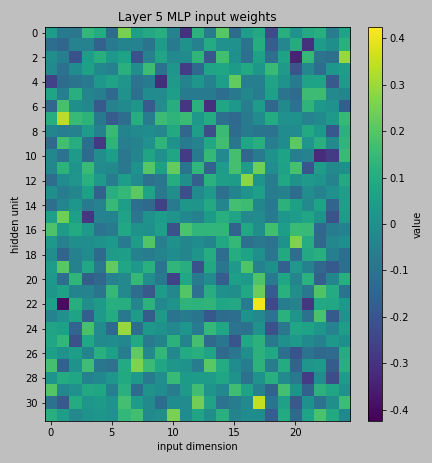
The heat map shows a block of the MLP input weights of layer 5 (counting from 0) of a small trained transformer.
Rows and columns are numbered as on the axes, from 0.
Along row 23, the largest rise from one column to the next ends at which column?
22
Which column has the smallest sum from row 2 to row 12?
11
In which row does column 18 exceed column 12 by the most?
3
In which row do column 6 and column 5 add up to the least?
7
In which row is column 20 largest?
17
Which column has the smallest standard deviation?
19
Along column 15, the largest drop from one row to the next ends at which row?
5
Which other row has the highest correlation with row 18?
14
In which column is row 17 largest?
20
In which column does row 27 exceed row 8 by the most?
13
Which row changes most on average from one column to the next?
2
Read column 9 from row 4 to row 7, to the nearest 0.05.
-0.3 0 0 0.15
